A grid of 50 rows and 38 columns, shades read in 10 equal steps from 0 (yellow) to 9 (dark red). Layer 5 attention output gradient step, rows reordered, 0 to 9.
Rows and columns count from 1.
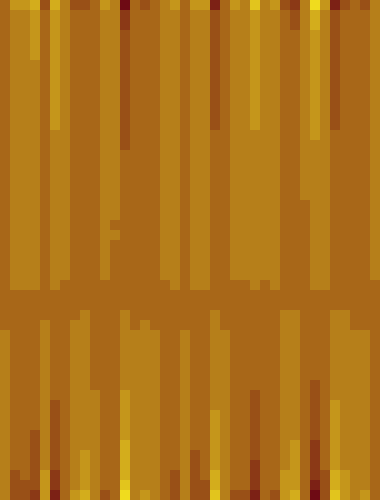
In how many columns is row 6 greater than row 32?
7
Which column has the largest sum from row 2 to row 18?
13
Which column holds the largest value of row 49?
32
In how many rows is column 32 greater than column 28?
12
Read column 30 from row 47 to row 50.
3 3 3 2
